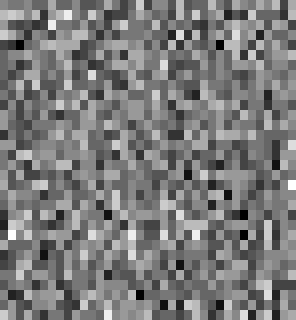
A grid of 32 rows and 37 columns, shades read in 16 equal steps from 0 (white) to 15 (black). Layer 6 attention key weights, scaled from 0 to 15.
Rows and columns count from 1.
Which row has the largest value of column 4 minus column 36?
17
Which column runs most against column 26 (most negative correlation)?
7
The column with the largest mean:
35
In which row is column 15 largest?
16
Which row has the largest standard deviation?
24
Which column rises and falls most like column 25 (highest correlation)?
2
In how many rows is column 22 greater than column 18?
17
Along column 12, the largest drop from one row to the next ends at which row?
8
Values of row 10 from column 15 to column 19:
7 6 9 9 8
